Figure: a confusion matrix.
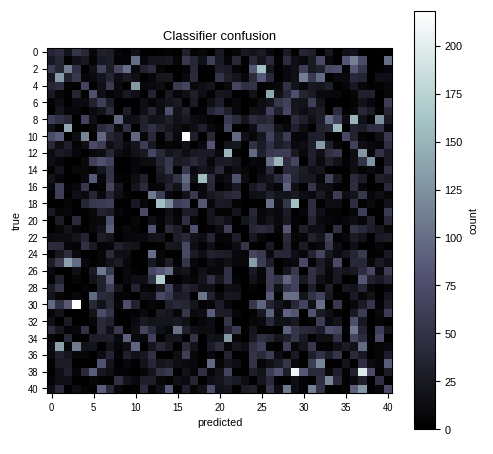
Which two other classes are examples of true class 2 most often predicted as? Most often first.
25, 9
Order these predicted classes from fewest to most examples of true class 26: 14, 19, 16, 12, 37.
19, 16, 37, 12, 14
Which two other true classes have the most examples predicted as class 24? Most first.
25, 12
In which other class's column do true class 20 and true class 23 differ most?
7
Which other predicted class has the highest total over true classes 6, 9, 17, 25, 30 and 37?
2
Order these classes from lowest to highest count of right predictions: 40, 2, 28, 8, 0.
0, 28, 40, 8, 2
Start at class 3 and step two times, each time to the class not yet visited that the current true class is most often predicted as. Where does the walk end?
36
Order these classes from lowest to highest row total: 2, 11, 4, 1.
4, 11, 1, 2
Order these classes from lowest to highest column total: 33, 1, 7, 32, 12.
33, 12, 1, 32, 7
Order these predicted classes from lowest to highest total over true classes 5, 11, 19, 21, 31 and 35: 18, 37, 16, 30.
18, 30, 16, 37
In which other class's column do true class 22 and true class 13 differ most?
27
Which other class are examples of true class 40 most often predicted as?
37
